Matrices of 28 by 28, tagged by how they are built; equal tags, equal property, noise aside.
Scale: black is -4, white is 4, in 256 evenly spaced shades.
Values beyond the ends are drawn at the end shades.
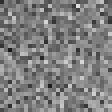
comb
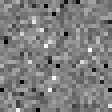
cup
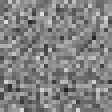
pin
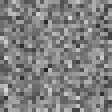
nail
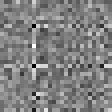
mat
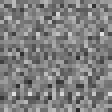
pin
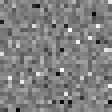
cup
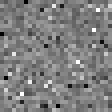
cup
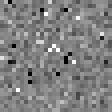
cup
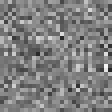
mat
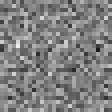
pin
